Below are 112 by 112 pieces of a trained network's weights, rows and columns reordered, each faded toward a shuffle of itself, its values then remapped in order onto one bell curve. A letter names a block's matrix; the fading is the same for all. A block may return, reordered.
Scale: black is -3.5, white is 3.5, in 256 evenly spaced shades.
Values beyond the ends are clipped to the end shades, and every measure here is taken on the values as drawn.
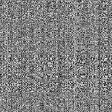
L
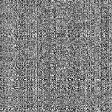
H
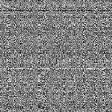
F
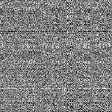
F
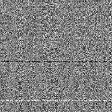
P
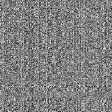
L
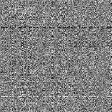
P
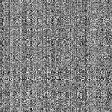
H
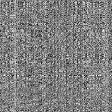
H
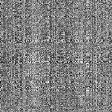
H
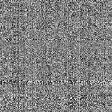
L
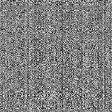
L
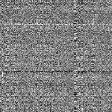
F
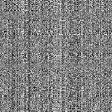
H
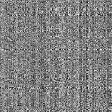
H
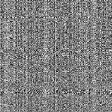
H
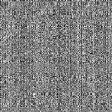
H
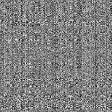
L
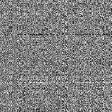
P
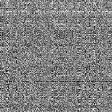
F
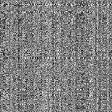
H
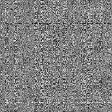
P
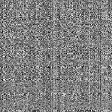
L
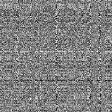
F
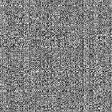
L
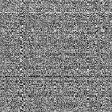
F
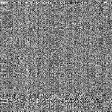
L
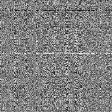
P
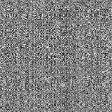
L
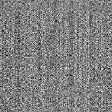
L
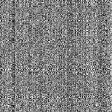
H
